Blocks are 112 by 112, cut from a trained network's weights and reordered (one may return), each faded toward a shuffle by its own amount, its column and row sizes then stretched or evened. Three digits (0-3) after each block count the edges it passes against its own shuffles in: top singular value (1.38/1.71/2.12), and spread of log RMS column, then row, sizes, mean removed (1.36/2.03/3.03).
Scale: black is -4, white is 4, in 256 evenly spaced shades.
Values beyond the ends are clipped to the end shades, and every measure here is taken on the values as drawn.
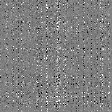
1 3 2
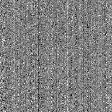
2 2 1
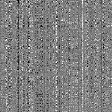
3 3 2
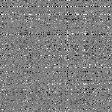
2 2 3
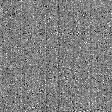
1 0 1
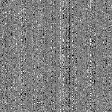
2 3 0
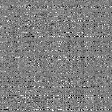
1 1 3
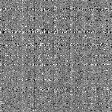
2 1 3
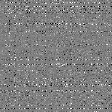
2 2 3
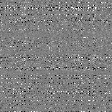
2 2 3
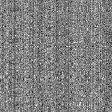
3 0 1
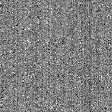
1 1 1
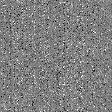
0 2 0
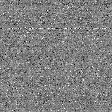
1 0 1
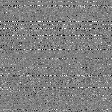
3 0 3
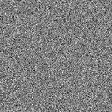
2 1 0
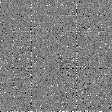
2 2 1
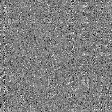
1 2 0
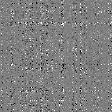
0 3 2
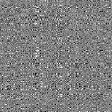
3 2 3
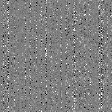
1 3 0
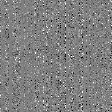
0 3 1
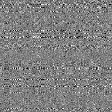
3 1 3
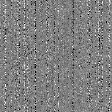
2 3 0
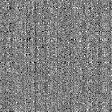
2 1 2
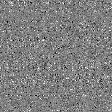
1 0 2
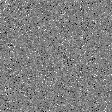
0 1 0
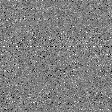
0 0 2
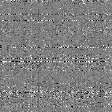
2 0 3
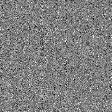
1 2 0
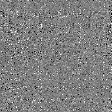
1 2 2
